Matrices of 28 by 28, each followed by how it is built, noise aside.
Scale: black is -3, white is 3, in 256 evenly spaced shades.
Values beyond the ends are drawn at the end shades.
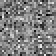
blocks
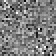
block diagonal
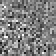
lower triangular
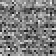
blocks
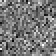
Hankel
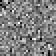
block diagonal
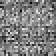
blocks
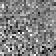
lower triangular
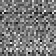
repeating columns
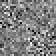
block diagonal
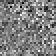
upper triangular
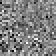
lower triangular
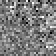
upper triangular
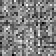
blocks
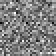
repeating columns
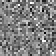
upper triangular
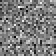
repeating columns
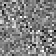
block diagonal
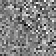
upper triangular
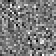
block diagonal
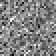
Hankel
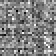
blocks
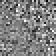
upper triangular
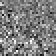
lower triangular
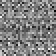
repeating columns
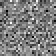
repeating columns
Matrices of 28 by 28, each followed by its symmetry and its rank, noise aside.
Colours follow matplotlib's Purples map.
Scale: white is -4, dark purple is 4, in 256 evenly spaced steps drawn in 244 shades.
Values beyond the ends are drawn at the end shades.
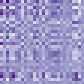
no symmetry, rank two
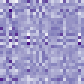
no symmetry, rank three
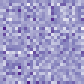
antisymmetric, rank four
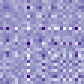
symmetric, rank two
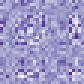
symmetric, rank three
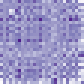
symmetric, rank three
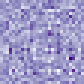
antisymmetric, rank four
